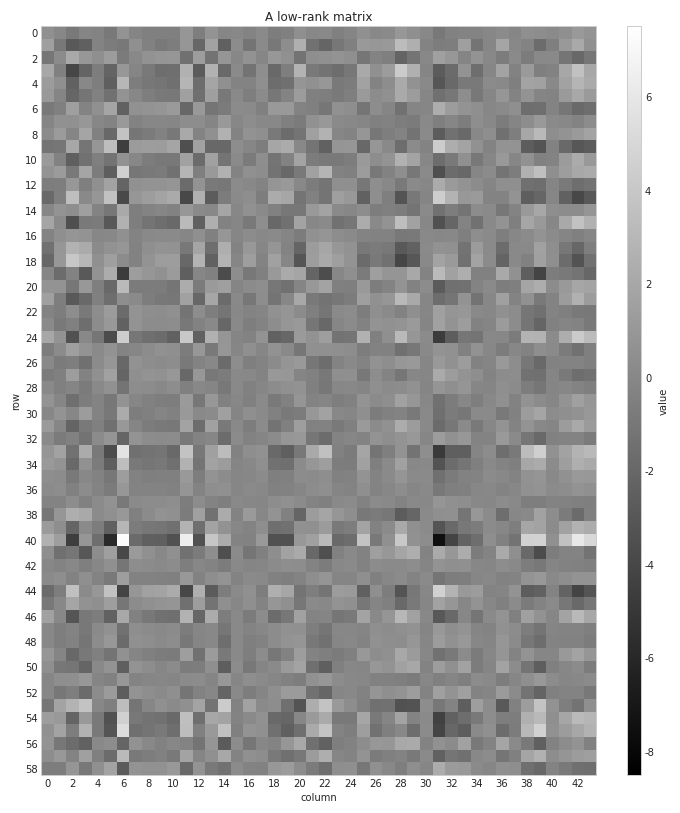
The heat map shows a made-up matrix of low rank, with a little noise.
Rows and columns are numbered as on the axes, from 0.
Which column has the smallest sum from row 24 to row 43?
31
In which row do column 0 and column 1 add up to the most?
40
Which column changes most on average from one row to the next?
6
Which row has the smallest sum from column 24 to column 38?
53
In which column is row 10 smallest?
2
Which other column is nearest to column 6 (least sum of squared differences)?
39
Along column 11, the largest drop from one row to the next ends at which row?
41
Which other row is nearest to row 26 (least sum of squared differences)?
32
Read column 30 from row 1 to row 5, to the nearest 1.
0 0 0 0 0
